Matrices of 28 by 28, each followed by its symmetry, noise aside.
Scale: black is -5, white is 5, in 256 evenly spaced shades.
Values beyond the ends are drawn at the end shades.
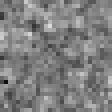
no symmetry.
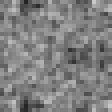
mirrored top to bottom.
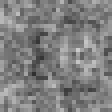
mirrored top to bottom.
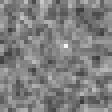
symmetric across the other diagonal.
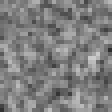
antisymmetric.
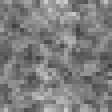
same after a half turn.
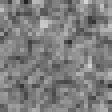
symmetric across the other diagonal.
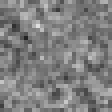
antisymmetric.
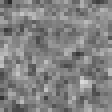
no symmetry.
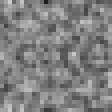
mirrored top to bottom.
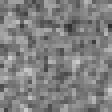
antisymmetric.
